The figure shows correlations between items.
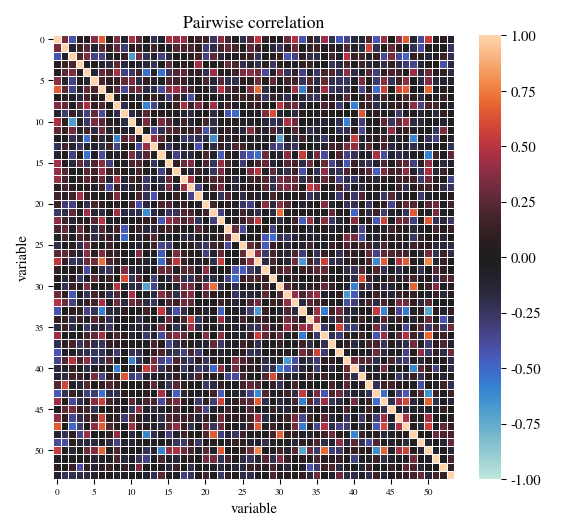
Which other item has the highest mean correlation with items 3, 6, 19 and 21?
8
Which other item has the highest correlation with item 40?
12
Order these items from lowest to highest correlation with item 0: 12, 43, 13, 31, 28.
43, 13, 12, 28, 31
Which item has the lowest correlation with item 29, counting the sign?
24
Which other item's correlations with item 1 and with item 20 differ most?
42
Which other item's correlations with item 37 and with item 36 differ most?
50
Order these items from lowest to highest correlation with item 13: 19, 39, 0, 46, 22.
19, 0, 46, 22, 39
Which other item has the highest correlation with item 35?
38
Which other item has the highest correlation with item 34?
18
